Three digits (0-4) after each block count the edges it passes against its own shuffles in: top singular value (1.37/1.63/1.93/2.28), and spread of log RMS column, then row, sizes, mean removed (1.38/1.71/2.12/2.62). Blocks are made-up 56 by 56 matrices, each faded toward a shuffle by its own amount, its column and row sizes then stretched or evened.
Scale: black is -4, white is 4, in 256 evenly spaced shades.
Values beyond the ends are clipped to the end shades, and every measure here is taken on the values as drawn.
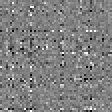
3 3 3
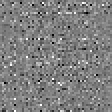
1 3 3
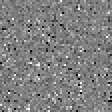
0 2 1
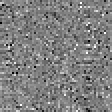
2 0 0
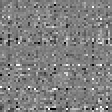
1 3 4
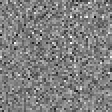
0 1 1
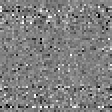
2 1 4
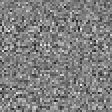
3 0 2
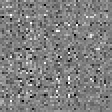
1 3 3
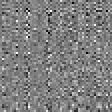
4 4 2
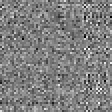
3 3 2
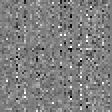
0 4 0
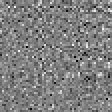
3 1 1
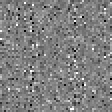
1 3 0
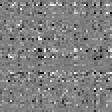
3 2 4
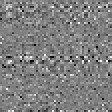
4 0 3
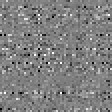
2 0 4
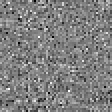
2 1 0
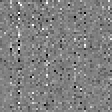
2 3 0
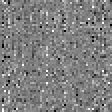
2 3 1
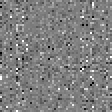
1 4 0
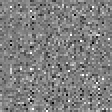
0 2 1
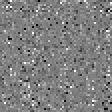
1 2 0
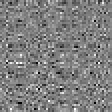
4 3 3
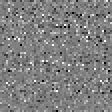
1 0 3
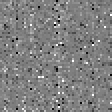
0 2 0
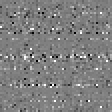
1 1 4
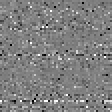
3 0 3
